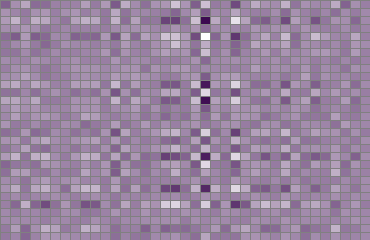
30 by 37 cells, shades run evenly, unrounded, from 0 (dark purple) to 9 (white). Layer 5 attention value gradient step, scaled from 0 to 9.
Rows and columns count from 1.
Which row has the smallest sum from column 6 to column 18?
20
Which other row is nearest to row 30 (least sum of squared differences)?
25
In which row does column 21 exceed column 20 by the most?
5
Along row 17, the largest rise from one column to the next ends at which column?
21
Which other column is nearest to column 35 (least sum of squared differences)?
1
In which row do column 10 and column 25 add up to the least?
26
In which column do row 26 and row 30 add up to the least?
24
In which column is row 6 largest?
18
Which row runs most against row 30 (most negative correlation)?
10
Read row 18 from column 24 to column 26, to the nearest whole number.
6 5 4
